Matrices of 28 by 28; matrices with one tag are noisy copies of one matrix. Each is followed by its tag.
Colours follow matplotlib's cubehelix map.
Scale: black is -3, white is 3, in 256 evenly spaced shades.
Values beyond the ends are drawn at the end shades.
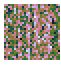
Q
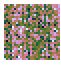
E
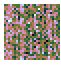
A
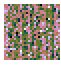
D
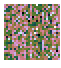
E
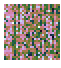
A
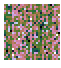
E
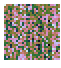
E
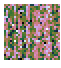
Q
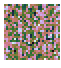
D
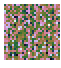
D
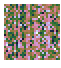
Q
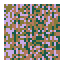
A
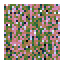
E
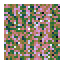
Q
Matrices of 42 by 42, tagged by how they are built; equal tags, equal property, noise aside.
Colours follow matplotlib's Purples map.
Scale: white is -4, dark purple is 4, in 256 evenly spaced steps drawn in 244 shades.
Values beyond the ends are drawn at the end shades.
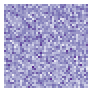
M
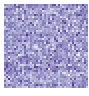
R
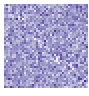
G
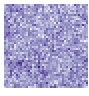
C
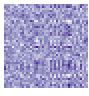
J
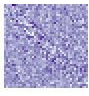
G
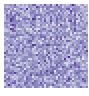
R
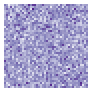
M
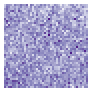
C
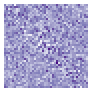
G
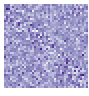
G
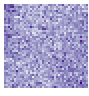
C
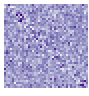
G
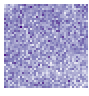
C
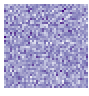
J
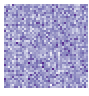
R
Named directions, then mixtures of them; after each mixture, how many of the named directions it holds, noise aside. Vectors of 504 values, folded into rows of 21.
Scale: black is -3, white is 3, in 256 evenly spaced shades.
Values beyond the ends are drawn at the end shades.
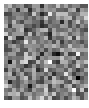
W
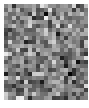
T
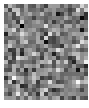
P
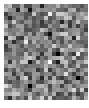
one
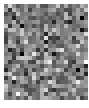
two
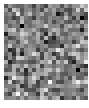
one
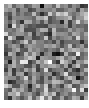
one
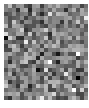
one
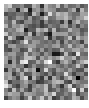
one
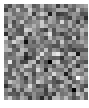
one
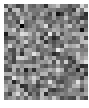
one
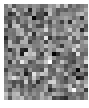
three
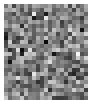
three
